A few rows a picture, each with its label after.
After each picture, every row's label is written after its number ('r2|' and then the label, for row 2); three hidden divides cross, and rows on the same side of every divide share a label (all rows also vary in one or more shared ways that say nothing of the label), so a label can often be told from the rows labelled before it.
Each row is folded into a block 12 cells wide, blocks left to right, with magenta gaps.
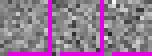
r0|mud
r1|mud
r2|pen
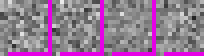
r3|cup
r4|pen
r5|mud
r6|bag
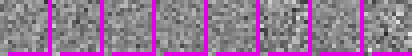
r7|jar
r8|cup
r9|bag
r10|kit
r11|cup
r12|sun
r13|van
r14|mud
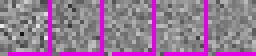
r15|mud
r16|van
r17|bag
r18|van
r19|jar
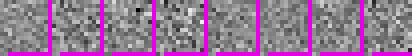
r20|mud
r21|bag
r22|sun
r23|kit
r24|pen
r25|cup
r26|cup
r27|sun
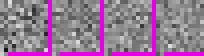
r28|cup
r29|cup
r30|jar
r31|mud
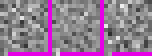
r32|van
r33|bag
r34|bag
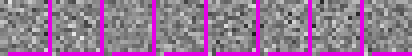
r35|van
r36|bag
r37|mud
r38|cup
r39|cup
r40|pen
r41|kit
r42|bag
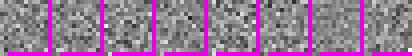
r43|bag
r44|pen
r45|bag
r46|bag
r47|bag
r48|mud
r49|pen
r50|jar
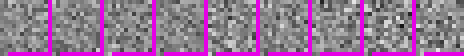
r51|van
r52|van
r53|bag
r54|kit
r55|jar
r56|mud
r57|kit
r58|kit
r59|bag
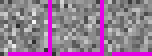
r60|mud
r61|van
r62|van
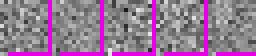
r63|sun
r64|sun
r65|bag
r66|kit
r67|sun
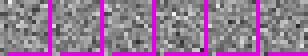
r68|pen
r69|bag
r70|bag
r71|mud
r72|jar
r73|van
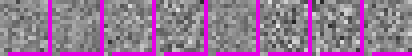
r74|jar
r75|mud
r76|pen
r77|jar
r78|jar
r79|cup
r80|jar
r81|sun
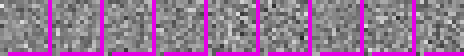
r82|sun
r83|van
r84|jar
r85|jar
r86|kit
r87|van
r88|bag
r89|pen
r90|kit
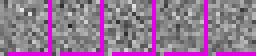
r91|van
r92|mud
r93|cup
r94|sun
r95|sun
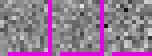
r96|cup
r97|cup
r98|pen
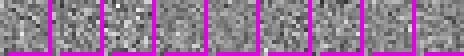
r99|kit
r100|kit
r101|kit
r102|jar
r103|van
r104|bag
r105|mud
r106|mud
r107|jar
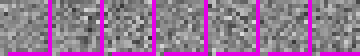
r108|bag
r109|cup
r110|pen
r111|jar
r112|cup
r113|bag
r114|mud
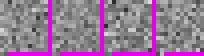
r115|kit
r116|kit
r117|mud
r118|pen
